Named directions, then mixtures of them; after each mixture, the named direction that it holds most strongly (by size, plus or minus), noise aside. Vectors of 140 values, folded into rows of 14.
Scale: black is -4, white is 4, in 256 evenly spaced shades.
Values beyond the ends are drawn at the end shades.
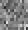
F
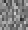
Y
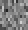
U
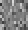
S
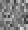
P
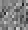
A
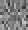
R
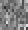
F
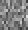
R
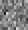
A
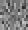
R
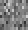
F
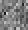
A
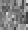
A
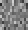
S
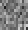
F
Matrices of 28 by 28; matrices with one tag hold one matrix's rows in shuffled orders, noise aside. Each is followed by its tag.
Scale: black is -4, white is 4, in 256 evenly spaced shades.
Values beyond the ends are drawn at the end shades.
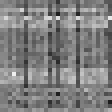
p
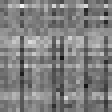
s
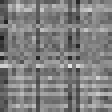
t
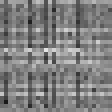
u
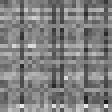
s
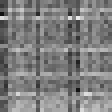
t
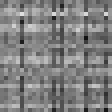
s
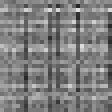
p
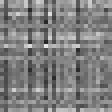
u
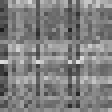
t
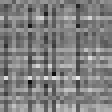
u
